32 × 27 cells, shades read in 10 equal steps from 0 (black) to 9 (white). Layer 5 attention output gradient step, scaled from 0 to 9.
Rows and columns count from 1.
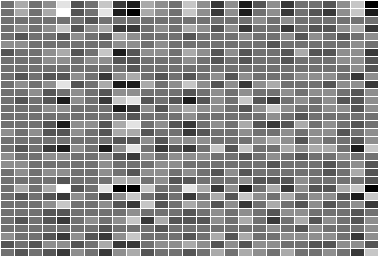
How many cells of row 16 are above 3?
18
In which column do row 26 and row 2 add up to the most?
5
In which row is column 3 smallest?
31
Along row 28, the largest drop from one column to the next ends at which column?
11
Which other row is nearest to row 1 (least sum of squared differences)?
2
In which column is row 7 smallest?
9
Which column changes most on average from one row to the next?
10
